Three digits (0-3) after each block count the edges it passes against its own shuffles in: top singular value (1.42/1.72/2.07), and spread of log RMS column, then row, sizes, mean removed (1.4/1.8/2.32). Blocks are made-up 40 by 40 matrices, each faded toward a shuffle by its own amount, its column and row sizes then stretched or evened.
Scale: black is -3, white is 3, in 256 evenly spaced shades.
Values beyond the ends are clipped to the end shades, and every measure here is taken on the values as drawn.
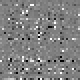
1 2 3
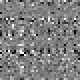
2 2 3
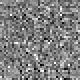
1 0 1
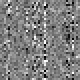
1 3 0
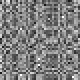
3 1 0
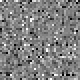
0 0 2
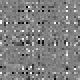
2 3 3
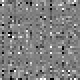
0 3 3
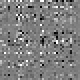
2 3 3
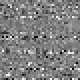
1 0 3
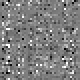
0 3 2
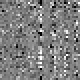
1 3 1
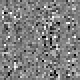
0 3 1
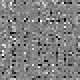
1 3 2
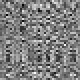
3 3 0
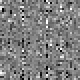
0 3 1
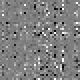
0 3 2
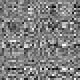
2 1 3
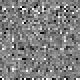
0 0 3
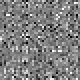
2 1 2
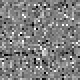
1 1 1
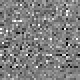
1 0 2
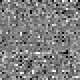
0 1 3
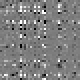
3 3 3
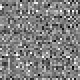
2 0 1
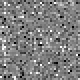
0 1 1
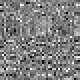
3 0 2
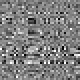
3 0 3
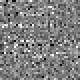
1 0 2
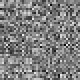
2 0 2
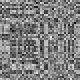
3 1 0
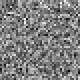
2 0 0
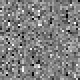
0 2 0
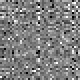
3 2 1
